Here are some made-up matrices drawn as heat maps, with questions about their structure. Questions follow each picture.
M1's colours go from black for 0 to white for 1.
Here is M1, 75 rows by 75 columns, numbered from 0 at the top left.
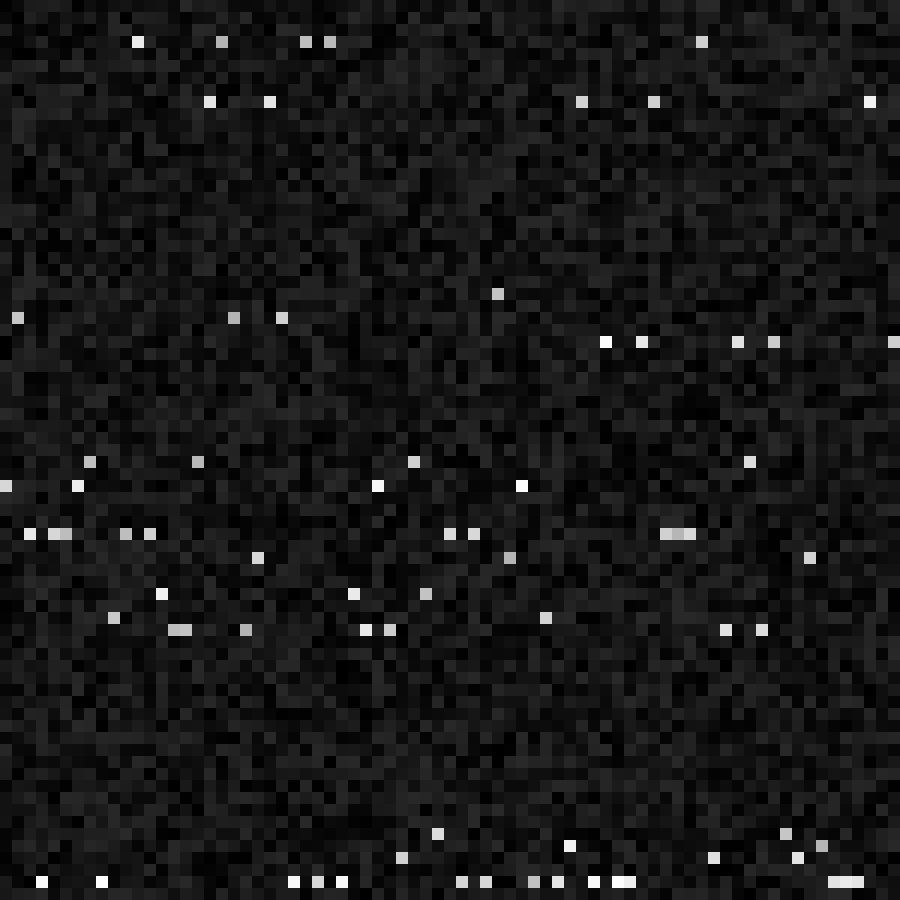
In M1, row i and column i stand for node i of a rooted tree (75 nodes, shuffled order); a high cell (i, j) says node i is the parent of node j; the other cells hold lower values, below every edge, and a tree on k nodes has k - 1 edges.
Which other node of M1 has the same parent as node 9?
45
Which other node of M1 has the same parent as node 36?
65
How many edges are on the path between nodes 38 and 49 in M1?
2
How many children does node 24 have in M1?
1
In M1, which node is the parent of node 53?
28
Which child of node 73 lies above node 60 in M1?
52
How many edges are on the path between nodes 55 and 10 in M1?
2
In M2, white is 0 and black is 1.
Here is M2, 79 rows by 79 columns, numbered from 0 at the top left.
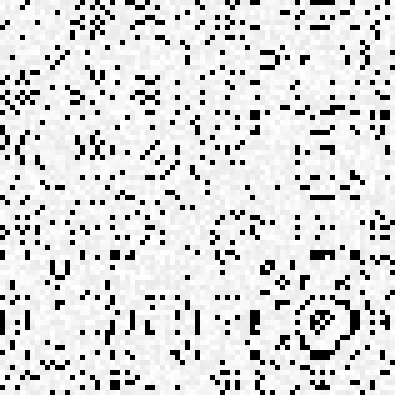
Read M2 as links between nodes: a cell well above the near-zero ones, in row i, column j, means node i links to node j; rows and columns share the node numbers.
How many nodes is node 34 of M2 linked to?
4
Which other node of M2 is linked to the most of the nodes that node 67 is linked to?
node 2
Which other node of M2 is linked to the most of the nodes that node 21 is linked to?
node 60
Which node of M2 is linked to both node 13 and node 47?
node 23
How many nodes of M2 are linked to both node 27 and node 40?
4
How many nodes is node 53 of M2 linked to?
6
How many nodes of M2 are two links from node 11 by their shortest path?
7
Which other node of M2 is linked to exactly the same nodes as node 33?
node 24
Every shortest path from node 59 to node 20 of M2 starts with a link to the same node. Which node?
node 32
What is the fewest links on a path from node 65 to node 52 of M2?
3
